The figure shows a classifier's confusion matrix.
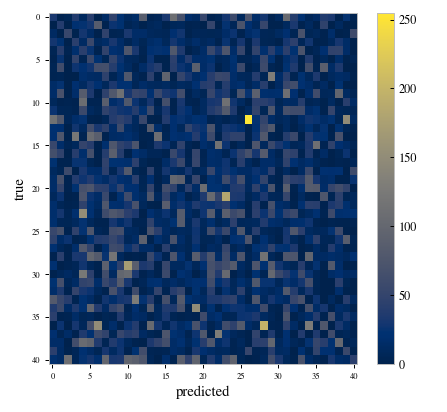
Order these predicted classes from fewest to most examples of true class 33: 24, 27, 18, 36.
36, 18, 24, 27
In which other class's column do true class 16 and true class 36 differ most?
6
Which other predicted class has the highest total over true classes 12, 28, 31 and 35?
26
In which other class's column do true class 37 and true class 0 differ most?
22
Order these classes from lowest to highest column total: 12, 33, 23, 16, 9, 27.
12, 33, 16, 27, 9, 23
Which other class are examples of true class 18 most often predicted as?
10
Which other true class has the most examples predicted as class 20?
37
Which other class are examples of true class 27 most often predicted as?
4
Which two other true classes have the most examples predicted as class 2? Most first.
40, 18
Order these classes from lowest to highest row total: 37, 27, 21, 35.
35, 27, 37, 21
